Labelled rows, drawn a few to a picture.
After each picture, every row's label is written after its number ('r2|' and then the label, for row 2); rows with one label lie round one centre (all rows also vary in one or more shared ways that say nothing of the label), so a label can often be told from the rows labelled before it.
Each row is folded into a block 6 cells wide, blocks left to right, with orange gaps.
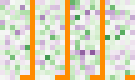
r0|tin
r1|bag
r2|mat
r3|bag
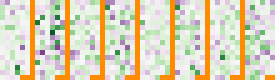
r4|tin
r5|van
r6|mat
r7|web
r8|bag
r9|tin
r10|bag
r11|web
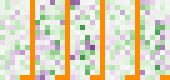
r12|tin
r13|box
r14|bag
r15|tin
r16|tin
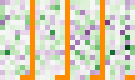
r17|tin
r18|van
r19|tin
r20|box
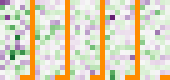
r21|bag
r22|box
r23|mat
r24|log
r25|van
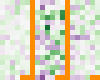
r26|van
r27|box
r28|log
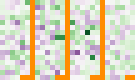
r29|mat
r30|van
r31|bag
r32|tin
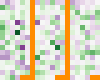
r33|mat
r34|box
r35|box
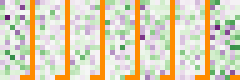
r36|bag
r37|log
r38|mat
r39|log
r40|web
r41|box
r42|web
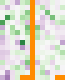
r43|box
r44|mat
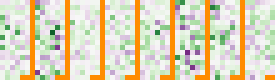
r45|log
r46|tin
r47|bag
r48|tin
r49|web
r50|van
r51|bag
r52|box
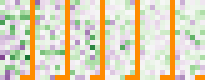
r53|mat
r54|box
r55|box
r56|log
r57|mat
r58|box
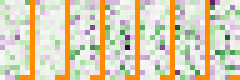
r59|tin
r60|tin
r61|log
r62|tin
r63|tin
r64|tin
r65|box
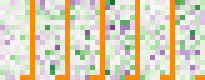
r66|bag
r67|tin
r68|box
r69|web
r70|tin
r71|mat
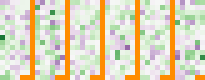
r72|van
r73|van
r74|web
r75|web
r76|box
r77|mat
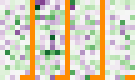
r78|tin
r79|box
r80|log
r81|bag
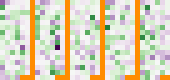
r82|box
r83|tin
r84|web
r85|web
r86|tin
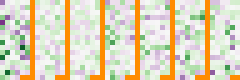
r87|van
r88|web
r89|mat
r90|mat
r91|log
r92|web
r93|tin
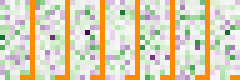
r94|log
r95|mat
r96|van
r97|van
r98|log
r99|tin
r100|web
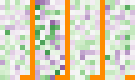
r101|mat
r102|box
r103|tin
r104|box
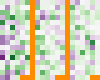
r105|mat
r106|web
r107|log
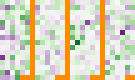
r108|log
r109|van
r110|mat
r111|mat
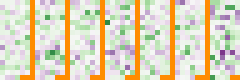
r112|tin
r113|mat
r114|van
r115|van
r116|web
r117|tin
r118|van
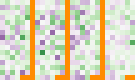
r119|web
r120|tin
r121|tin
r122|log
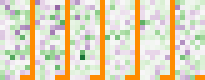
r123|van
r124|mat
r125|bag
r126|bag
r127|bag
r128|bag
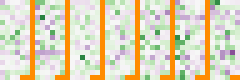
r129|bag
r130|mat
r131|bag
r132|log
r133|log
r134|van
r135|web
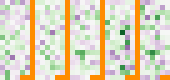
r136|box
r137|tin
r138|web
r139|tin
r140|web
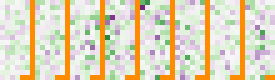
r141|log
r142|van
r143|web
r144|log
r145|log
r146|bag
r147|log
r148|log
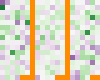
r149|mat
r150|web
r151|web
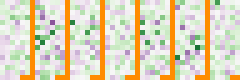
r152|mat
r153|web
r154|bag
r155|tin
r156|mat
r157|van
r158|web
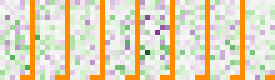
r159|bag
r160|box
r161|van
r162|tin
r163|log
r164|van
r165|box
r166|tin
